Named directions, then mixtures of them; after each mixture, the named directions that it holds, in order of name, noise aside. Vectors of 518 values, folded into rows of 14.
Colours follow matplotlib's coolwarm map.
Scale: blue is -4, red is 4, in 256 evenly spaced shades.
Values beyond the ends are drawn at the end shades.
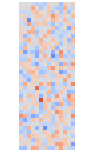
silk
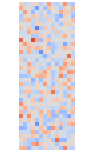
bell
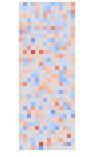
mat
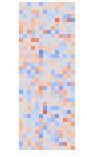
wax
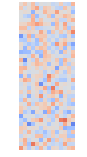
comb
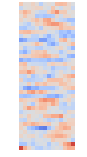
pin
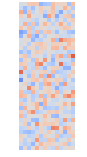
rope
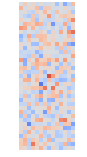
comb, pin.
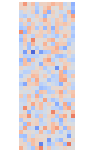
mat.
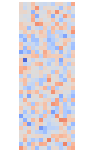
comb, mat, pin.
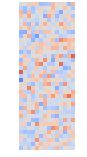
rope.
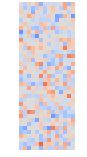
bell, mat, rope.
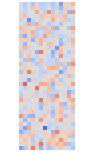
mat, silk.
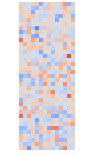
bell, rope.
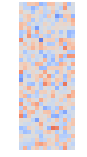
bell, rope.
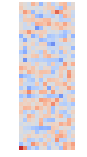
bell, comb, pin.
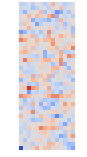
comb, pin, rope.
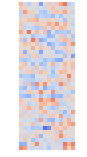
bell, pin, wax.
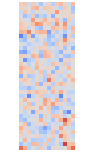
comb, pin, wax.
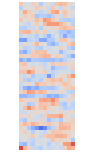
pin.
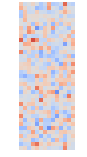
bell, silk, wax.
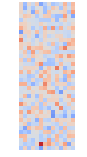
bell, mat, rope.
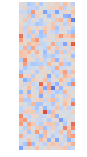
comb, wax.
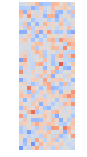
comb, rope.
